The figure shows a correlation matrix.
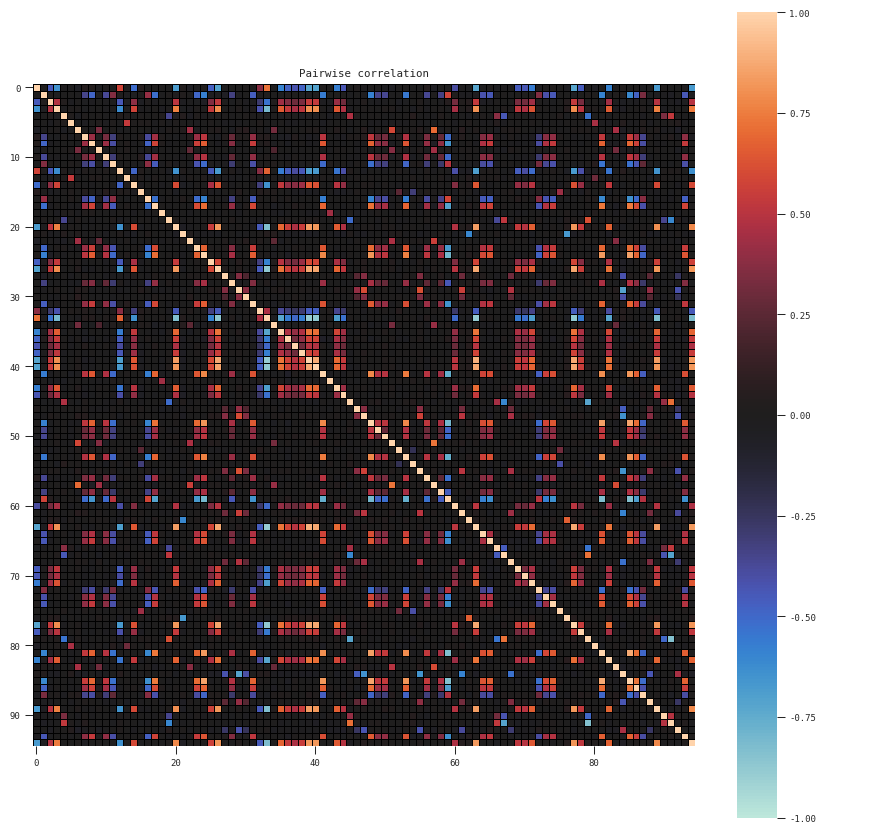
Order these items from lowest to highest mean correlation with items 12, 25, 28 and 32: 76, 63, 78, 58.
63, 78, 76, 58
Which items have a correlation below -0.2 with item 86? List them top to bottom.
1, 11, 16, 59, 72, 87
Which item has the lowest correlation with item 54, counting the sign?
75
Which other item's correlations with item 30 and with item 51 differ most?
57
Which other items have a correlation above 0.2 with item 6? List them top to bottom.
9, 22, 34, 51, 57, 83
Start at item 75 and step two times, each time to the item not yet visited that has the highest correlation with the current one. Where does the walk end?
52
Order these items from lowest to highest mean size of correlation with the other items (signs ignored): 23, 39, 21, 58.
21, 58, 23, 39
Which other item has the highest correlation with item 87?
59
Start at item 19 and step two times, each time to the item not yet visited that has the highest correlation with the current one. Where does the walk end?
67
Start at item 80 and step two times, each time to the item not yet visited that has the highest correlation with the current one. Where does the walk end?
13
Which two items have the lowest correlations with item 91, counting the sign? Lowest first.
79, 67
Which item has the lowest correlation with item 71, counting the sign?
33
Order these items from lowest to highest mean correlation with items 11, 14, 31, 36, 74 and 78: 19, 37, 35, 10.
19, 10, 37, 35
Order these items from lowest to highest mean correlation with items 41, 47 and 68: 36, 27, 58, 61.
36, 58, 27, 61
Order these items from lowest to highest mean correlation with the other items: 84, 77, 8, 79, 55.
84, 79, 55, 8, 77
